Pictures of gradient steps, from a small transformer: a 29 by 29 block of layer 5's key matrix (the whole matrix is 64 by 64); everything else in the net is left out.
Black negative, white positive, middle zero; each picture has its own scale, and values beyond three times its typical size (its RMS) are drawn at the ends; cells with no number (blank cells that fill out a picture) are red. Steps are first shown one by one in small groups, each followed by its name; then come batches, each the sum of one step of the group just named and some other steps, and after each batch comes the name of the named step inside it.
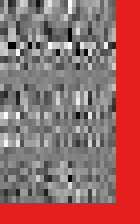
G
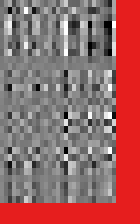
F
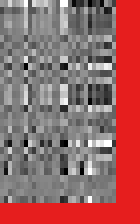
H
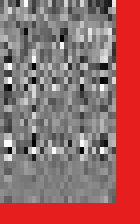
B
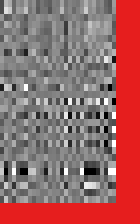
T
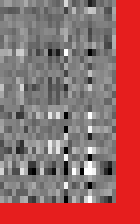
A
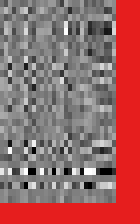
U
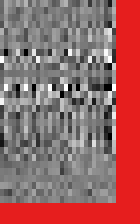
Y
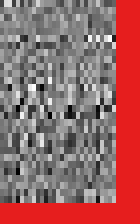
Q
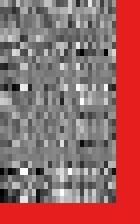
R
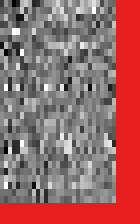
H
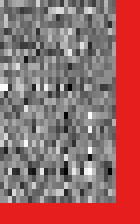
A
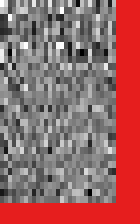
R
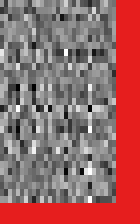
A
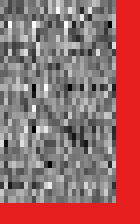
F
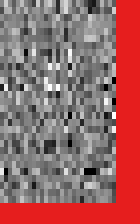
T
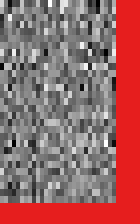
F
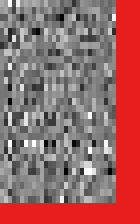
A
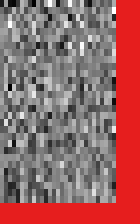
Q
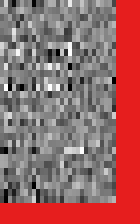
G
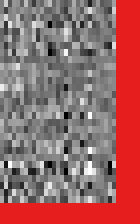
A
